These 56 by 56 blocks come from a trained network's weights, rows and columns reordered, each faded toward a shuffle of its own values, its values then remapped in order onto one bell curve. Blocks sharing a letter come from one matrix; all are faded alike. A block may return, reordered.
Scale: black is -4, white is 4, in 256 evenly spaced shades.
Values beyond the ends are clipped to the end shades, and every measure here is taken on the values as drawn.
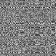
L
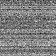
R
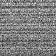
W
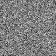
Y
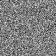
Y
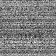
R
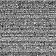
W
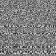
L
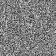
Y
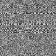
L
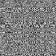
L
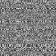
L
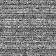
W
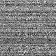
W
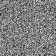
Y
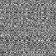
L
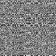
L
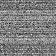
R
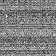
R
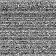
R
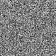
Y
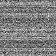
W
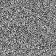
Y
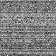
R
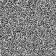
Y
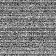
W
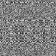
L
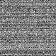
W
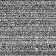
W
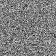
Y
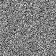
Y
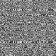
L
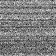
W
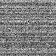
R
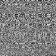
L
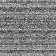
W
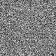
Y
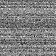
R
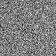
Y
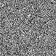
Y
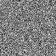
Y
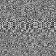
L
